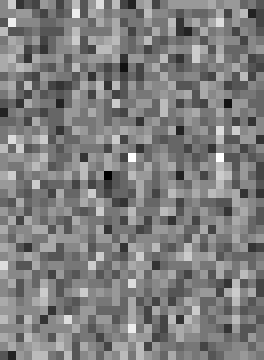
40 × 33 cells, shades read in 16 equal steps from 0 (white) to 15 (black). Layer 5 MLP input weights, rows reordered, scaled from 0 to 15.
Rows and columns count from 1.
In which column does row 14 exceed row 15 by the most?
30
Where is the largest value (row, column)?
20, 14
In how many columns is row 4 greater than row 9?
18
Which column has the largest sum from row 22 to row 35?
33
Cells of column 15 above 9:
7
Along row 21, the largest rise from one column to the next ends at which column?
6
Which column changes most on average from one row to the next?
4
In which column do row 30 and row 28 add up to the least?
1
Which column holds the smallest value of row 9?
31
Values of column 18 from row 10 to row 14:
9 8 6 7 12
